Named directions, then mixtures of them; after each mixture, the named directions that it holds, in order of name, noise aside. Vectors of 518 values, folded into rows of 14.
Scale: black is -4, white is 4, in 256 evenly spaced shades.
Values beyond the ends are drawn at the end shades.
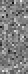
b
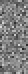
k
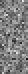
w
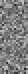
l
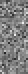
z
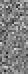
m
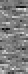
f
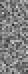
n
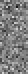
f, m.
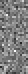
f, l, w.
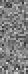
l.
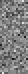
b, w, z.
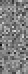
b, k, w.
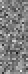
w.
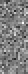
z.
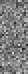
k.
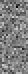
f, k, m.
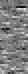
f.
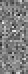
b, k, n.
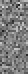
m.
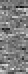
f.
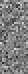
m.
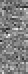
f, m, z.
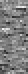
f.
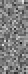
l, w.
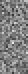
n.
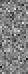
k, w, z.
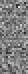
k, l, m.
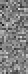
f, l, m.
